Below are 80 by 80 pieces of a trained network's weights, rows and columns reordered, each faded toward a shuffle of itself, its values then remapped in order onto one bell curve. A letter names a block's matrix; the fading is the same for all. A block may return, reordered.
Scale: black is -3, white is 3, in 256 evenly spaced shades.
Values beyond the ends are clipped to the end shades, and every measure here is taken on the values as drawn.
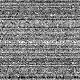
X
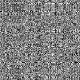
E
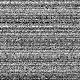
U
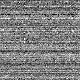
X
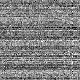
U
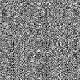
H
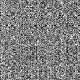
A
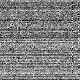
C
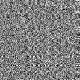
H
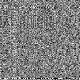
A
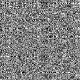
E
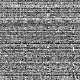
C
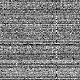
C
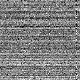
C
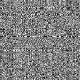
E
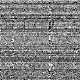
C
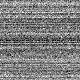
X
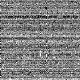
C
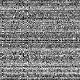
C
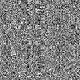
H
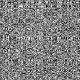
E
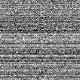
C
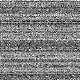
X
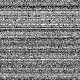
U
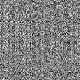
E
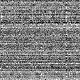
U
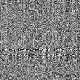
E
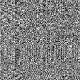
A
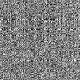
E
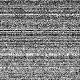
U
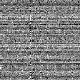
C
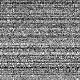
X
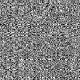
E
